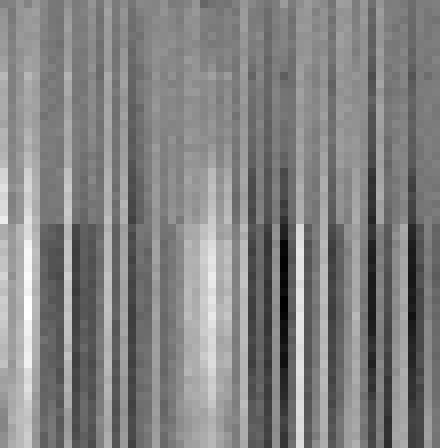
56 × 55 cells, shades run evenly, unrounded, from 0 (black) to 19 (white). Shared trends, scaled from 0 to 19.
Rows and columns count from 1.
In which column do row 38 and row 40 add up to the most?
4
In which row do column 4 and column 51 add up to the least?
1
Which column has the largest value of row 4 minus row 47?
36
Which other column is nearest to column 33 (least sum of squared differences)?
6
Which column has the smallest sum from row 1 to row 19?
47
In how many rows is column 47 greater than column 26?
1
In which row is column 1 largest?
28
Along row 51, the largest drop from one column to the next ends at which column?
39
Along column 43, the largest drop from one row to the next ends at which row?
29
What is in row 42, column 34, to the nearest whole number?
4
